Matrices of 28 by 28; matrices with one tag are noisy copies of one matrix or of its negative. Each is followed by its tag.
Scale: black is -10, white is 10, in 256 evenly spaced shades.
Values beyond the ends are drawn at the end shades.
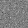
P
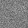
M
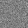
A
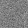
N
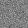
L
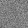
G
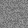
N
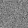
G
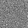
M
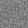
M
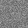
A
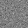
A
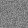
G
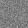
L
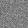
P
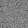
N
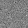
A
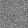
M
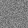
M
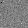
G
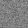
G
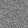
N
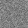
P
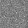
M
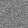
P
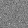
G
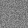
A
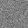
N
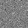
A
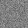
M
